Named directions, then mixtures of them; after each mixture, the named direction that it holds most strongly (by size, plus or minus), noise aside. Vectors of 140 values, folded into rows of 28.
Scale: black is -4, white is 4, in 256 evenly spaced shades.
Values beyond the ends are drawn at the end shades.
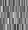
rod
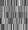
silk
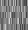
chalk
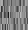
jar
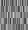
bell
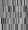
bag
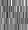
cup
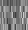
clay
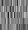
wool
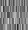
rod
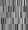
bag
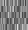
rod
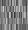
wool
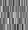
rod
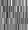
cup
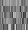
clay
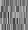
jar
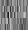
wool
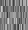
rod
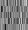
chalk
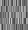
chalk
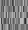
bag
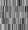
silk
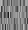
jar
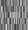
rod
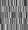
chalk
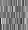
bag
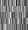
chalk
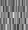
rod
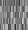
clay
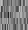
jar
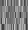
silk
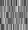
silk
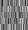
silk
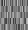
bell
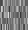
jar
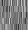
cup
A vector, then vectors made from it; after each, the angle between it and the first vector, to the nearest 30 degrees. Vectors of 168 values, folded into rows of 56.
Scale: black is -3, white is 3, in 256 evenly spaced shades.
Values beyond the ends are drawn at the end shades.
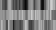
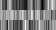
30 degrees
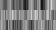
30 degrees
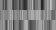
30 degrees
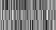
60 degrees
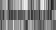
150 degrees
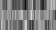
30 degrees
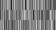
90 degrees
